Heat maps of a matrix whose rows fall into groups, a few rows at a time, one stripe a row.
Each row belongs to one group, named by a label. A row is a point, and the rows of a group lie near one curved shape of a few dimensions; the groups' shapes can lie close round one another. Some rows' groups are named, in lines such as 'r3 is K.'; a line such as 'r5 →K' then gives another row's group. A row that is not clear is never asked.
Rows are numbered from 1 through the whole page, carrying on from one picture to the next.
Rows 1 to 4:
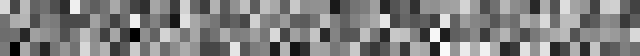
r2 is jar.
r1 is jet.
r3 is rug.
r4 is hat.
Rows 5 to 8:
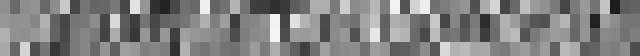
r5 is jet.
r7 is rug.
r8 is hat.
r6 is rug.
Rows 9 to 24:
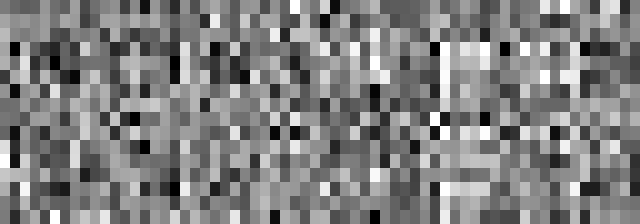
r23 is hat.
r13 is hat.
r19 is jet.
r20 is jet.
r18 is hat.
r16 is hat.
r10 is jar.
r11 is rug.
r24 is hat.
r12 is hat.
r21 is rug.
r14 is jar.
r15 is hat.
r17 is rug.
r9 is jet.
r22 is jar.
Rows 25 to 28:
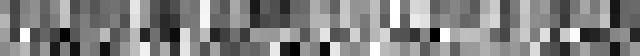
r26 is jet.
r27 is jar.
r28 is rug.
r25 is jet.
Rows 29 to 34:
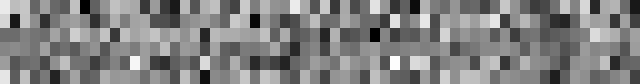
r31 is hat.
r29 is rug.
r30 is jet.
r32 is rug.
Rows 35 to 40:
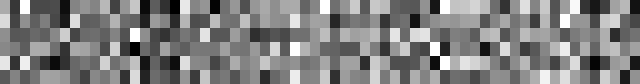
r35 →jar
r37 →jet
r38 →rug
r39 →jar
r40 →jet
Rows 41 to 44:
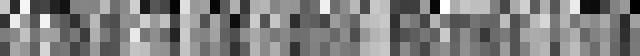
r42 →jar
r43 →jar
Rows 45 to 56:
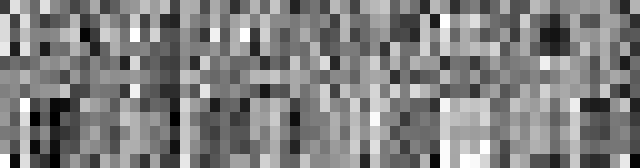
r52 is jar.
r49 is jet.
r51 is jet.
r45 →jar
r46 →jar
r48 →jet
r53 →hat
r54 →jar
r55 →hat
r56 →jar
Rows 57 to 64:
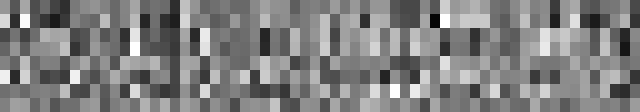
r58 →jar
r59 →jet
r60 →jet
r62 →jet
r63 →jet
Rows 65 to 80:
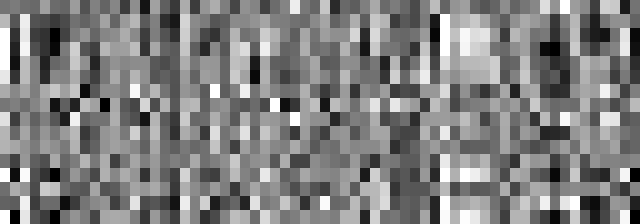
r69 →jet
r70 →jet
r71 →jar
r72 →rug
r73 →jet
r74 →jar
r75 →rug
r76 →hat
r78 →jar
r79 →jar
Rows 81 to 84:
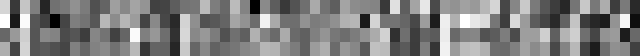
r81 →jet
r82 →jar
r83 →jar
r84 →jar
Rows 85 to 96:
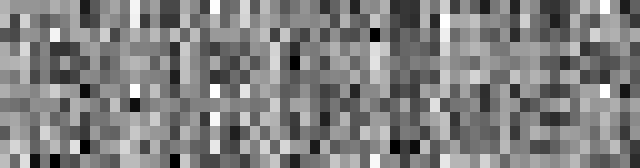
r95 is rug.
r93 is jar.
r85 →jar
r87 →hat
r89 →rug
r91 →jar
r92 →rug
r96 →hat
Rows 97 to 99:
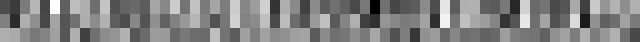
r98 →hat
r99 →rug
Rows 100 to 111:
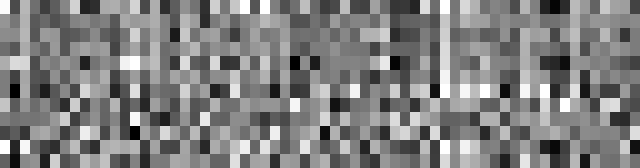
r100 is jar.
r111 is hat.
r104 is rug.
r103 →hat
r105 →hat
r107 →jet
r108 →jet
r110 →jar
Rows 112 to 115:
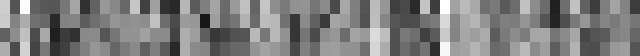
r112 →jar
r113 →jar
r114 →jar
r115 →jar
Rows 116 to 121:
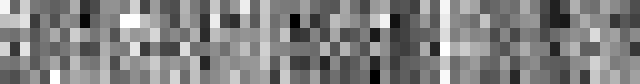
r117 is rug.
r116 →jar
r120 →hat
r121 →hat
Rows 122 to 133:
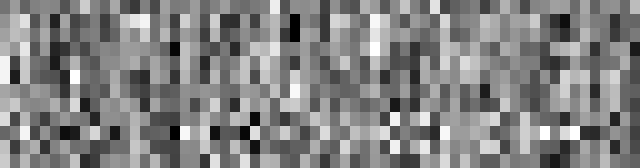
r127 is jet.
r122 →rug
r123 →rug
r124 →rug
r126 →jar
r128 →rug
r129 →rug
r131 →jar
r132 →jet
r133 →jar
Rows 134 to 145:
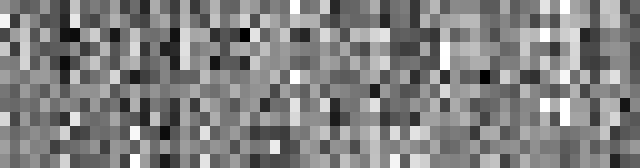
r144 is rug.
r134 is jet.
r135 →jet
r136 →jar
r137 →jar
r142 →jet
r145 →jet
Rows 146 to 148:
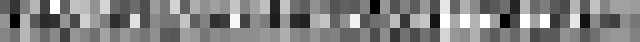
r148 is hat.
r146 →hat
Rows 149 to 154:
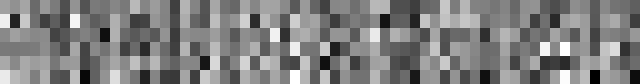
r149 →jar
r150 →jet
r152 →jet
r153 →jar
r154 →rug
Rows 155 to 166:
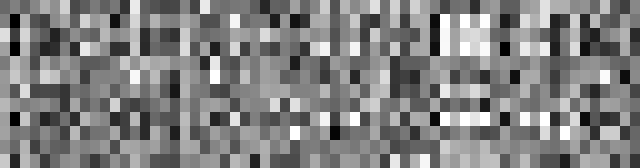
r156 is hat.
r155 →jet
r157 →jar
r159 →rug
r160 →jar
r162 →rug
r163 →hat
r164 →jet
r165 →hat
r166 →jet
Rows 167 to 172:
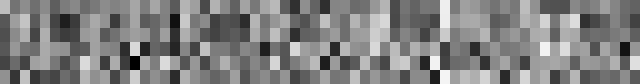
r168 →jar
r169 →jar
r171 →rug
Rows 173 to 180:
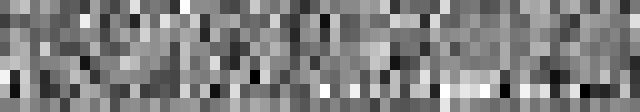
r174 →rug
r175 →rug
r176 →jar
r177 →rug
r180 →hat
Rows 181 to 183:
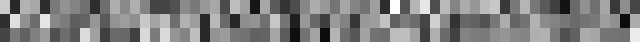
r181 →jet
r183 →rug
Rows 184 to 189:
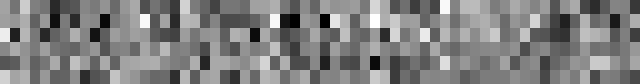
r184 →jar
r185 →rug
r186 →jet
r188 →hat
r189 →rug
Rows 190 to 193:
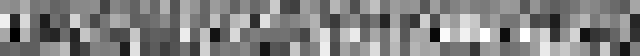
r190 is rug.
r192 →hat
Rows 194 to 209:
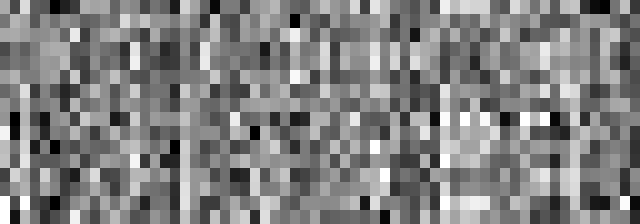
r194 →jar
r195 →rug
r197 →jet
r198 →jet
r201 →hat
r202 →hat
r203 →jet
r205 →jar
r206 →jar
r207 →jar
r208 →jar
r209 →jet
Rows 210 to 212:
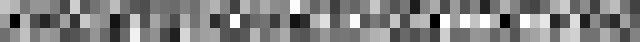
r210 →rug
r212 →jar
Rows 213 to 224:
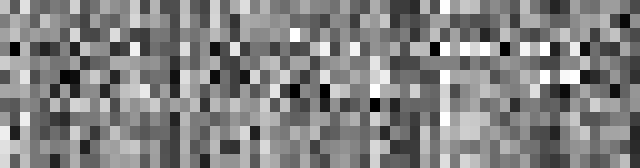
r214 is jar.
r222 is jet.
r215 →rug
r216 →hat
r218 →jar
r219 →rug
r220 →hat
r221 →jar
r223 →rug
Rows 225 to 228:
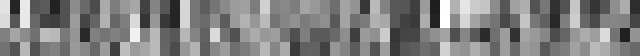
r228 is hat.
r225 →jar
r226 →jar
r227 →jar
